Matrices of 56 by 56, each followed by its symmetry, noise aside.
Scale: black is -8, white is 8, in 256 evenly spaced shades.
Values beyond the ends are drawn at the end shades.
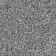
symmetric.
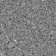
symmetric across the other diagonal.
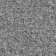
antisymmetric.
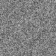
symmetric.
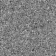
antisymmetric.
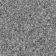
symmetric.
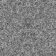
mirrored left to right.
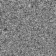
antisymmetric.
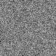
no symmetry.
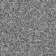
no symmetry.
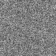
same after a half turn.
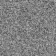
symmetric across the other diagonal.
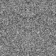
mirrored left to right.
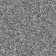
same after a half turn.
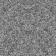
mirrored left to right.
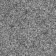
symmetric.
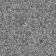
symmetric.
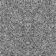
mirrored left to right.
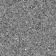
antisymmetric.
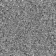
same after a half turn.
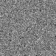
symmetric.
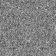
mirrored left to right.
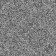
symmetric.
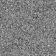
same after a half turn.
